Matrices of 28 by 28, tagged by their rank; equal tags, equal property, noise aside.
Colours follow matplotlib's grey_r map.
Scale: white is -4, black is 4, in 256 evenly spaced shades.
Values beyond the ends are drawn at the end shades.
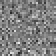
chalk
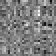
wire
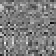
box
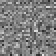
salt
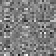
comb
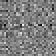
comb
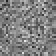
chalk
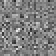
box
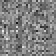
box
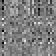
wire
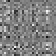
comb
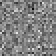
comb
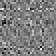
wire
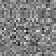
box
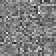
salt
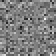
box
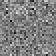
salt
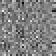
box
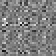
wire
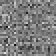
chalk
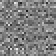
comb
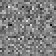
chalk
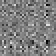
wire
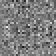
chalk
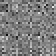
wire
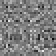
comb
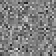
chalk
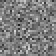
salt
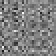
wire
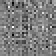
comb
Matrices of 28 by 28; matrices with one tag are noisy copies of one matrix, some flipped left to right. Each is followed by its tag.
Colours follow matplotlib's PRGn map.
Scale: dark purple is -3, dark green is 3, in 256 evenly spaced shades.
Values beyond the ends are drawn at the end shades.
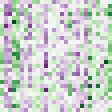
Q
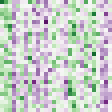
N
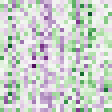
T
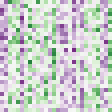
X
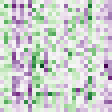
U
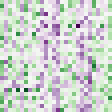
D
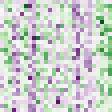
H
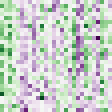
H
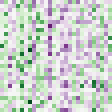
T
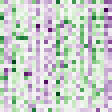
X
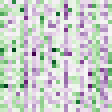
Q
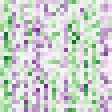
N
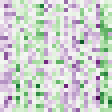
N
